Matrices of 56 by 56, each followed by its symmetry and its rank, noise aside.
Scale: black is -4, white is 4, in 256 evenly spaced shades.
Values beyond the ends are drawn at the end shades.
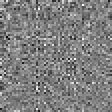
no symmetry, rank eight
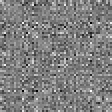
symmetric, rank four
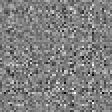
antisymmetric, rank six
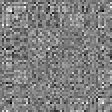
symmetric, rank six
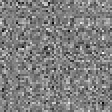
no symmetry, rank six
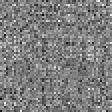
no symmetry, rank eight
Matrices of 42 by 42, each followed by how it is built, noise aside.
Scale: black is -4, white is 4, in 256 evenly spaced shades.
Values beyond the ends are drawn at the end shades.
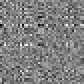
low rank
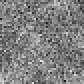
smooth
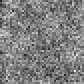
smooth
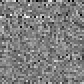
uneven rows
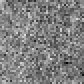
smooth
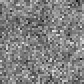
smooth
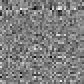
low rank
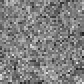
smooth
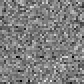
uneven rows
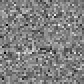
uneven rows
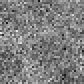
smooth
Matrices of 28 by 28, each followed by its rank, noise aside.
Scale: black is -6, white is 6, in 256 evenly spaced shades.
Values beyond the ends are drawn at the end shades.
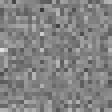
six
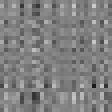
two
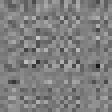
three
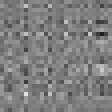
three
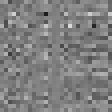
four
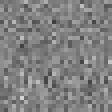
six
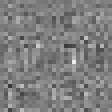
four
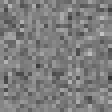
six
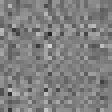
four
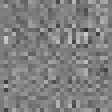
four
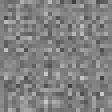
six
